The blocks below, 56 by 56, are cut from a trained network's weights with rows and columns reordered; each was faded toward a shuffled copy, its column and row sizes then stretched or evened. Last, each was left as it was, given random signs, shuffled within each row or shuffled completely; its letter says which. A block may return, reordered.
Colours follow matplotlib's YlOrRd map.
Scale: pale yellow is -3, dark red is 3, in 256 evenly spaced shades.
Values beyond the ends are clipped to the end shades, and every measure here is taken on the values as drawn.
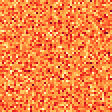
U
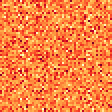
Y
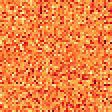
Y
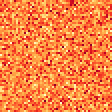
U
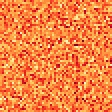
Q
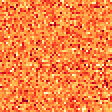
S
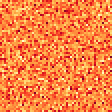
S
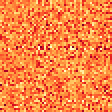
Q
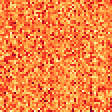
Y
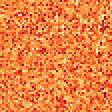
Q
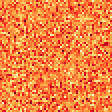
U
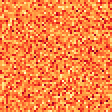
U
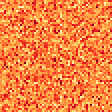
Q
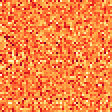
Y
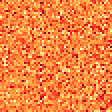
Q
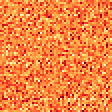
Q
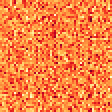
Y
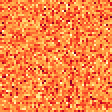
U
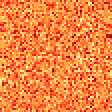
Q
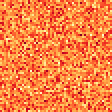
U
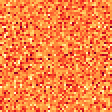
Q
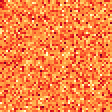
U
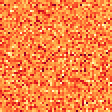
S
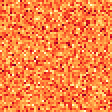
U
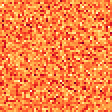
S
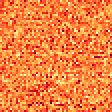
S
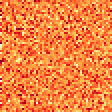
Y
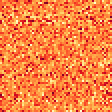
Q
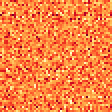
S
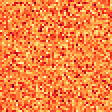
U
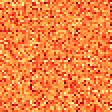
Y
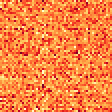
Y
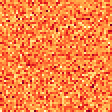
S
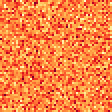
U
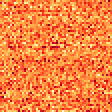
S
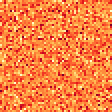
Q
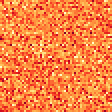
S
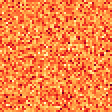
U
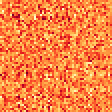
Y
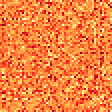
Q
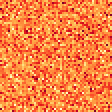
S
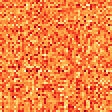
Y
